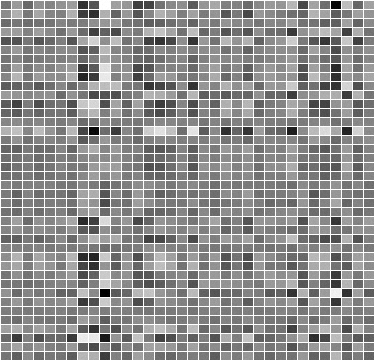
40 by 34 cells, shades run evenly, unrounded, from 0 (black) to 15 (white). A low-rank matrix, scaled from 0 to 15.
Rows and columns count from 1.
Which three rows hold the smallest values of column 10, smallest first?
33, 38, 40
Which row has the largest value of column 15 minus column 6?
15
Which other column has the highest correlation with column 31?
28
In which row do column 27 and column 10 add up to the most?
1
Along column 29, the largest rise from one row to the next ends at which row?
39
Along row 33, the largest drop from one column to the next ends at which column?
32
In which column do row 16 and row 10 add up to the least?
31
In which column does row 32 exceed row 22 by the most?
10
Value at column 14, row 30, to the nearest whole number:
9
